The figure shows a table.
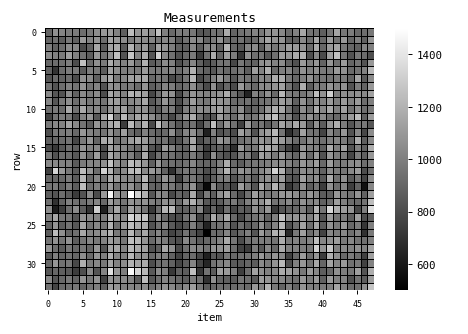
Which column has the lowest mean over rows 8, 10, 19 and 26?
19
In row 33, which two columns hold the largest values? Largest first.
47, 32
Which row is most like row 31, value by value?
21
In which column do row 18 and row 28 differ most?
8
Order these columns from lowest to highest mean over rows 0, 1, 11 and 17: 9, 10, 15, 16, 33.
15, 10, 16, 33, 9
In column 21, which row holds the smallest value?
26
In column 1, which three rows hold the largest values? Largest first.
18, 26, 24
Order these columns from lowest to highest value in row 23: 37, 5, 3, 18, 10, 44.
5, 3, 37, 44, 10, 18
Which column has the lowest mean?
23
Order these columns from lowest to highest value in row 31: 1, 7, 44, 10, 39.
7, 1, 44, 39, 10
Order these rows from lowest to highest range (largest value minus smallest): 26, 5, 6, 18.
6, 5, 18, 26
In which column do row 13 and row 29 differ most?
12
